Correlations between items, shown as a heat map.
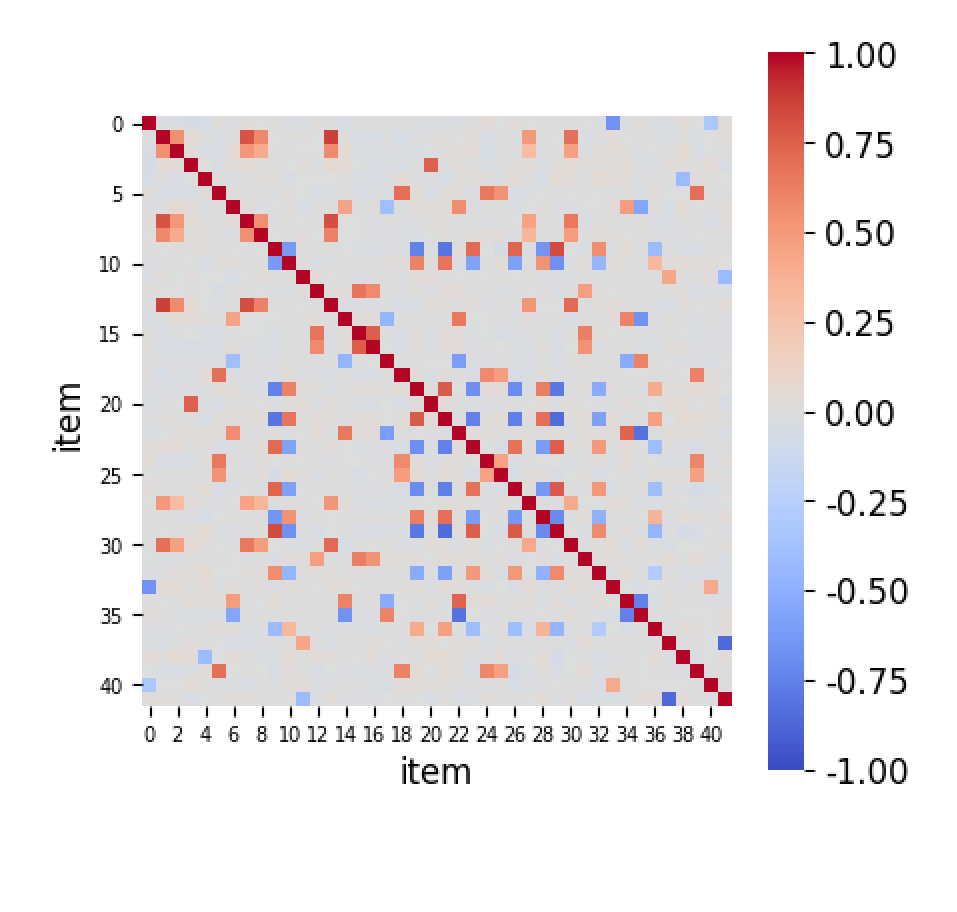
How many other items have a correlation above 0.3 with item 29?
4
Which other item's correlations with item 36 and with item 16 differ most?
15
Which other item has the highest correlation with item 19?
21
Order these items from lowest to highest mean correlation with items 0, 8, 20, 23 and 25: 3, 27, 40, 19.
19, 40, 27, 3
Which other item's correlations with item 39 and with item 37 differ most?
41
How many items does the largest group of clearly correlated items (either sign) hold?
10
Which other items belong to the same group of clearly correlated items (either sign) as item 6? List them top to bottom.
14, 17, 22, 34, 35
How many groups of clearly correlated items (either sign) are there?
9
